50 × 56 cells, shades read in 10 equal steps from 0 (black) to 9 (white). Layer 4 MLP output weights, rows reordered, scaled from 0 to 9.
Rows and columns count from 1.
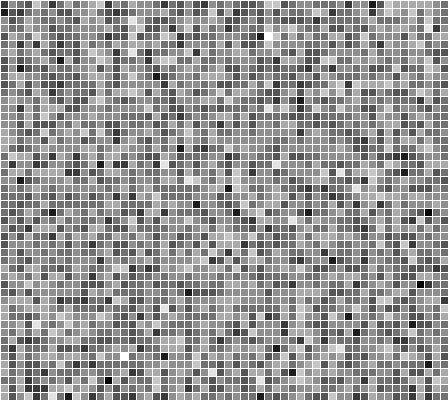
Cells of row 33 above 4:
31
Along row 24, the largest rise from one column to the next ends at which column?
30
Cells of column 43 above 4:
25
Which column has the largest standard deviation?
54
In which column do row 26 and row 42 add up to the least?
45
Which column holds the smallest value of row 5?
33
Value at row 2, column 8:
3
